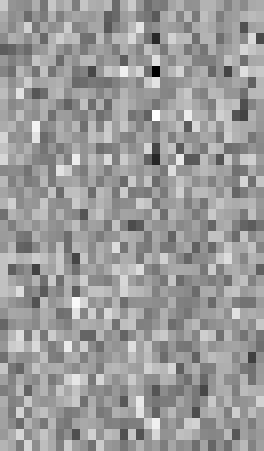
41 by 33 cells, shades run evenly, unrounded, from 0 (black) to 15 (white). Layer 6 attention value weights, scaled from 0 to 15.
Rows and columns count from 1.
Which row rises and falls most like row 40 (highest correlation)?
6
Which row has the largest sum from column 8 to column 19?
35
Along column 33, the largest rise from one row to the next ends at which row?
5
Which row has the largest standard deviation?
7
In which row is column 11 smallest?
20
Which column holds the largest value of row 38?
18
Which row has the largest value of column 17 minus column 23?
32
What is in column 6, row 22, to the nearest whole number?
9
